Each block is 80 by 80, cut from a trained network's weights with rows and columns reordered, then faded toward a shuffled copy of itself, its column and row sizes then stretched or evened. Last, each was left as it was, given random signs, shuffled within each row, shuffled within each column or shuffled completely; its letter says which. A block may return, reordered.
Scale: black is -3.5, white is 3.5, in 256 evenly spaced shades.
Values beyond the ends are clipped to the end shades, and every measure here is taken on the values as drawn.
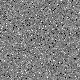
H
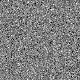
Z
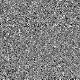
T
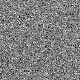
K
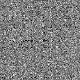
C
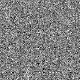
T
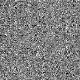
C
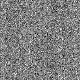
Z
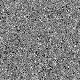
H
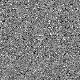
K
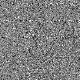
T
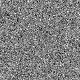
H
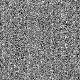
Z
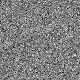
H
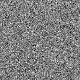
Z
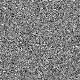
K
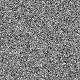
H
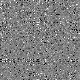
C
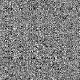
C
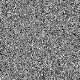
Z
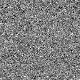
K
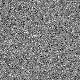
H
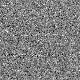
K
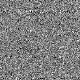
T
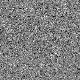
K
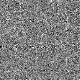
T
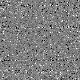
T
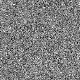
K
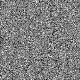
Z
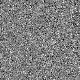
Z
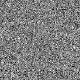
T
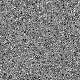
H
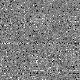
C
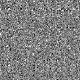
C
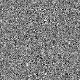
T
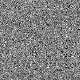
T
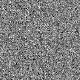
Z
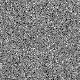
Z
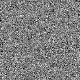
Z
